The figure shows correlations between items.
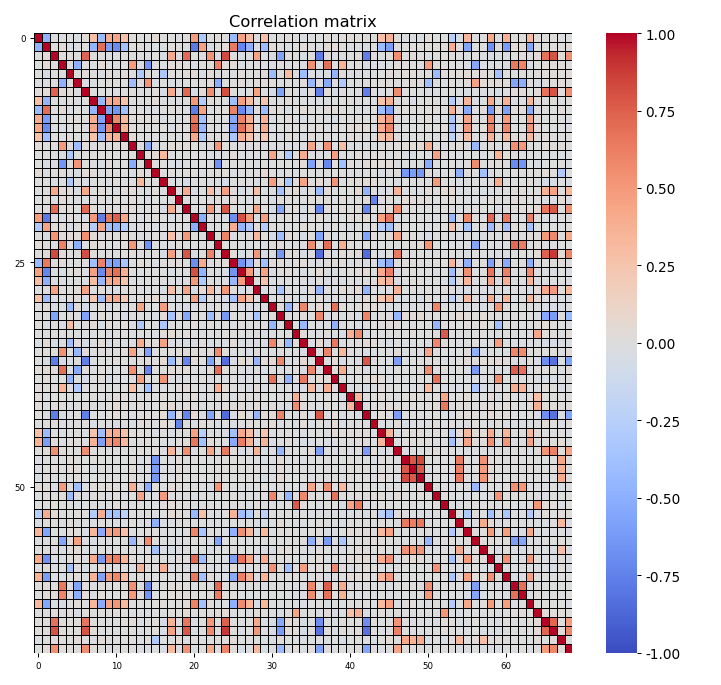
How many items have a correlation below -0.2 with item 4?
7
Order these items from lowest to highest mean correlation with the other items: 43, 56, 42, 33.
42, 56, 43, 33
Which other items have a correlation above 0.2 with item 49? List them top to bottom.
47, 48, 54, 57, 67
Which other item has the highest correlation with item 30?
38
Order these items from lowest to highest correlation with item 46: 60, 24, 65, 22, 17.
60, 17, 22, 65, 24
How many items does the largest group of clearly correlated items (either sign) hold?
20
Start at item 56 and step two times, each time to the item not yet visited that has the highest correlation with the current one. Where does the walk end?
5
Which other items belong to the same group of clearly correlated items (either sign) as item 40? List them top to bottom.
33, 41, 52, 64
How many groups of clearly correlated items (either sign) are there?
7
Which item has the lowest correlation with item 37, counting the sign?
14
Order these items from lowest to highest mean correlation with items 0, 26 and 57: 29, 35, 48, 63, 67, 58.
35, 67, 48, 29, 63, 58
